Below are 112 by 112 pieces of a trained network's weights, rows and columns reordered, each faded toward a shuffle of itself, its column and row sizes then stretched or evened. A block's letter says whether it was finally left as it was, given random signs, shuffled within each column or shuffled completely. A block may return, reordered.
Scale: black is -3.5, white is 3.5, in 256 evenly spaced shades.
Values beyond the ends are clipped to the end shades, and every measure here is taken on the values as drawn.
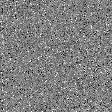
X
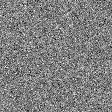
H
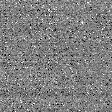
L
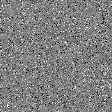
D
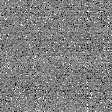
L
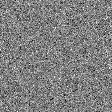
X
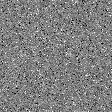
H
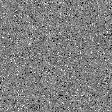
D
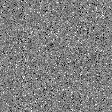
X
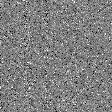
X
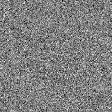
L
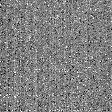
L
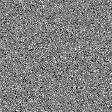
D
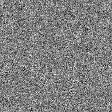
D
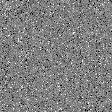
X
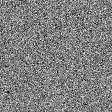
H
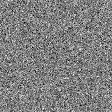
H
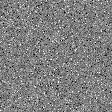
H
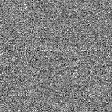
L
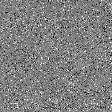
D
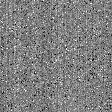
X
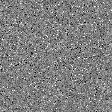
D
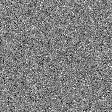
H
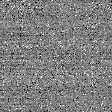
L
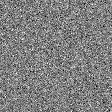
H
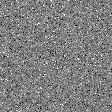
H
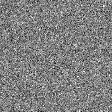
D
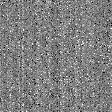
L
